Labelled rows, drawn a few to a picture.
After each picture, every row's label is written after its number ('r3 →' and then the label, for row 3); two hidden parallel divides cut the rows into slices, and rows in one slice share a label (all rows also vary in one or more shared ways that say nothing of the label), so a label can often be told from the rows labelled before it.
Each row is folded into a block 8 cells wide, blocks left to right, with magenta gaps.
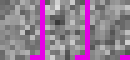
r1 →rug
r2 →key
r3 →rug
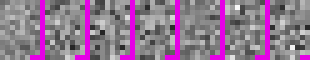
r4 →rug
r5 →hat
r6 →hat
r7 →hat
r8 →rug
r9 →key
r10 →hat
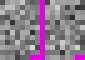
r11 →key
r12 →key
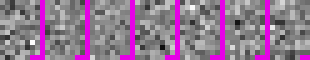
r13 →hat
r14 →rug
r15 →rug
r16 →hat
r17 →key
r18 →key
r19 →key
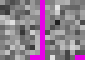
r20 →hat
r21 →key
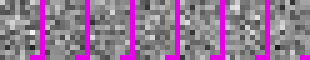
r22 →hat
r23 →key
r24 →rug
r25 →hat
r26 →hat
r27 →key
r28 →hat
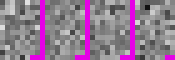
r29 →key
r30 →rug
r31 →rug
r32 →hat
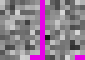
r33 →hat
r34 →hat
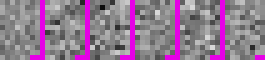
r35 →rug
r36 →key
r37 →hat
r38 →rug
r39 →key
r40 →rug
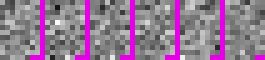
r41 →hat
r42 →hat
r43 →hat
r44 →hat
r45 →key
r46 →rug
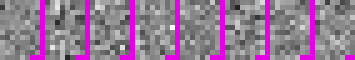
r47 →rug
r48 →key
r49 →key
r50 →rug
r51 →rug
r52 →hat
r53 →rug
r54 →rug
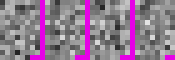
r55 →key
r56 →hat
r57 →hat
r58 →hat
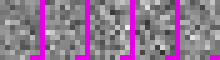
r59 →rug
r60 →rug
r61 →rug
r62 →key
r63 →rug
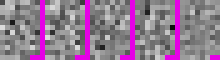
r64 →key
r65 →key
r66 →rug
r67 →hat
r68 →rug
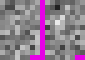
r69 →hat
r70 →hat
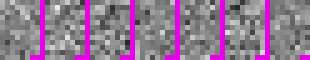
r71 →rug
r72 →key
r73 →key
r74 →rug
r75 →rug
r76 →hat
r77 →rug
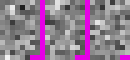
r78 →key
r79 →key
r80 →hat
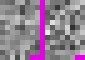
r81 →rug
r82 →hat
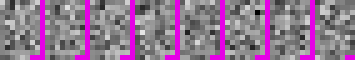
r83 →hat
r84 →hat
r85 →hat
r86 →hat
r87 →key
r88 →hat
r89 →hat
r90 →key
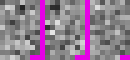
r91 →key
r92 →hat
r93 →rug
